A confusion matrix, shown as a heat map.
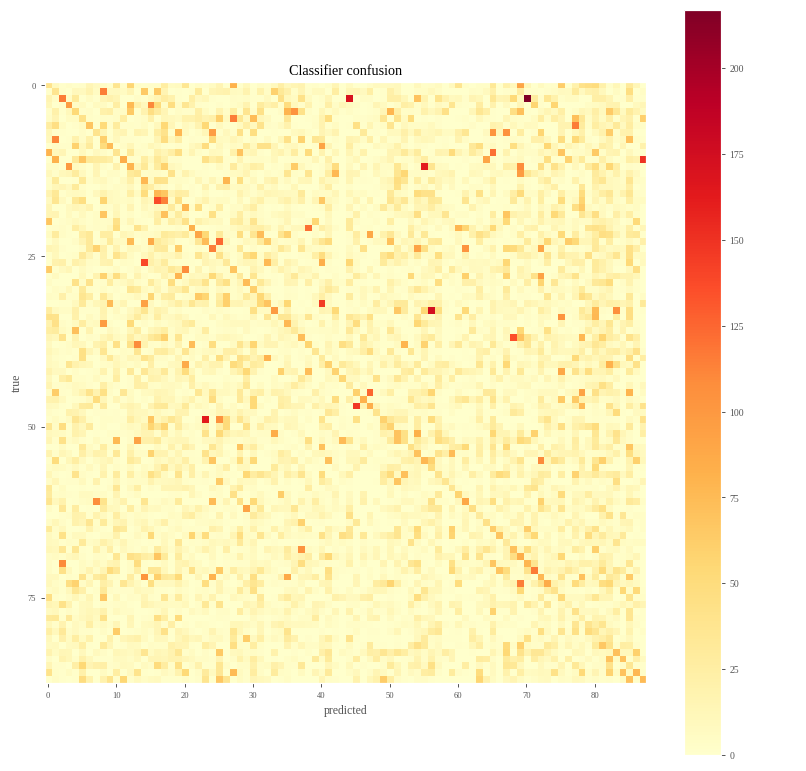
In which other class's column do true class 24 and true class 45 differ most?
47
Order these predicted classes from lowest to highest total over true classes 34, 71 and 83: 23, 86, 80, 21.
23, 21, 86, 80
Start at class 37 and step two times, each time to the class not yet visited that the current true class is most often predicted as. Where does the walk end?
80
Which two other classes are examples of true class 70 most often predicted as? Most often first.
2, 65
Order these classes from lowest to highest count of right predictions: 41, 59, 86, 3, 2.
59, 41, 86, 3, 2
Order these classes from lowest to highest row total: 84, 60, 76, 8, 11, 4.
60, 76, 84, 8, 11, 4
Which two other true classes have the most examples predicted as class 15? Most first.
3, 23
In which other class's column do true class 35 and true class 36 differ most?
8
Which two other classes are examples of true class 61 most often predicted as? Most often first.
7, 24
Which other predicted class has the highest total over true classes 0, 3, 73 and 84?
69
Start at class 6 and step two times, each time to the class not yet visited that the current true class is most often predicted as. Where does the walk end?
65
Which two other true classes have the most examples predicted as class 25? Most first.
23, 49
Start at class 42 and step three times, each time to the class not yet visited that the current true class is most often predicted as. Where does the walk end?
1
